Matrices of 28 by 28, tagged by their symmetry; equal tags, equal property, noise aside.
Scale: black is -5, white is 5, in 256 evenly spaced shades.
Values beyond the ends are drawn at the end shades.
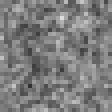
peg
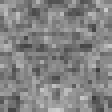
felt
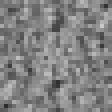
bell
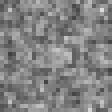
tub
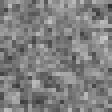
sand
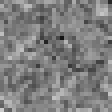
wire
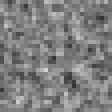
sand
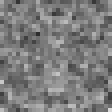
felt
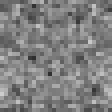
felt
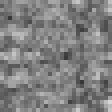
tub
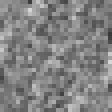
bell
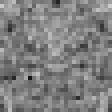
felt
